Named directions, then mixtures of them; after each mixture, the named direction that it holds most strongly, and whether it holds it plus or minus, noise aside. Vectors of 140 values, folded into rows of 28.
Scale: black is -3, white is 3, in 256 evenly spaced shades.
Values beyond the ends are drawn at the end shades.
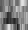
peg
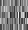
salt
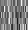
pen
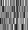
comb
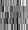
pen, plus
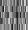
pen, plus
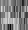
peg, minus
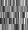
comb, plus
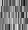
salt, minus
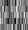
comb, minus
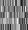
pen, minus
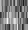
peg, minus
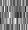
pen, plus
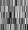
pen, minus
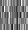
pen, plus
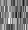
pen, plus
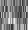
pen, plus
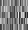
salt, plus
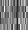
pen, plus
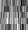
peg, minus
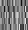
pen, minus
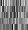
comb, plus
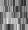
peg, minus
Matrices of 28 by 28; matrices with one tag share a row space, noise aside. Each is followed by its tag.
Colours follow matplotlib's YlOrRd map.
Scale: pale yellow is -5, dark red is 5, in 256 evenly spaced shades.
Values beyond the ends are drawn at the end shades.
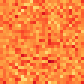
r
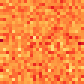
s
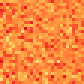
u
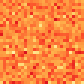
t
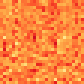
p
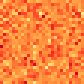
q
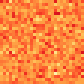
t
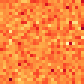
r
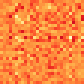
r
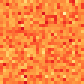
u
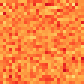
p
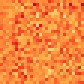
r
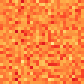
r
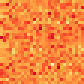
s
